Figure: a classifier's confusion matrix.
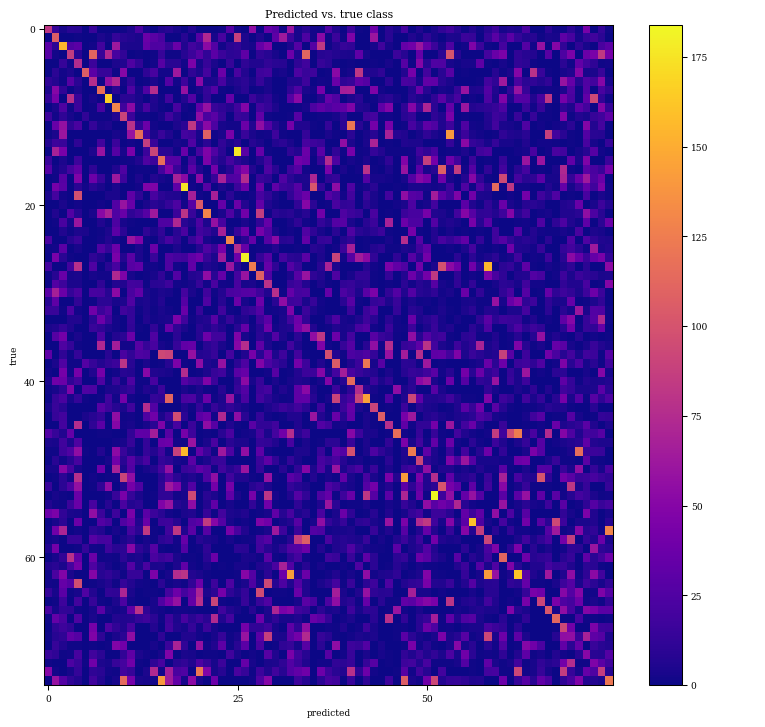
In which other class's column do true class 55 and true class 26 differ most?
38
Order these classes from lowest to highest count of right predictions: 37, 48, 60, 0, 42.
0, 37, 60, 48, 42
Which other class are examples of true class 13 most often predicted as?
43
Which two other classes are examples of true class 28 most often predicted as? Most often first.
51, 9
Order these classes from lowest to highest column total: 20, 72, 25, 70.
70, 25, 72, 20
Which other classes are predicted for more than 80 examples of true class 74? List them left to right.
10, 15, 47, 51
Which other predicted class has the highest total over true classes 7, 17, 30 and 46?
62
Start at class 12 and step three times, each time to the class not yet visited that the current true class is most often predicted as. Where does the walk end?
47
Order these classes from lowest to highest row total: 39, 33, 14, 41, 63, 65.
41, 33, 63, 39, 14, 65
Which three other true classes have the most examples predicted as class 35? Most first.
18, 17, 44
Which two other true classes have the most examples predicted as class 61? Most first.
46, 18
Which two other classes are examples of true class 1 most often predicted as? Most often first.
25, 21
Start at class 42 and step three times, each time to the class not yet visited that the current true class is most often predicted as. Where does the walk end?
69
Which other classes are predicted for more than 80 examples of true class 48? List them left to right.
17, 18, 40, 70
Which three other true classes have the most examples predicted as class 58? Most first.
27, 62, 69
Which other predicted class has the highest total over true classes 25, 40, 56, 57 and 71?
50
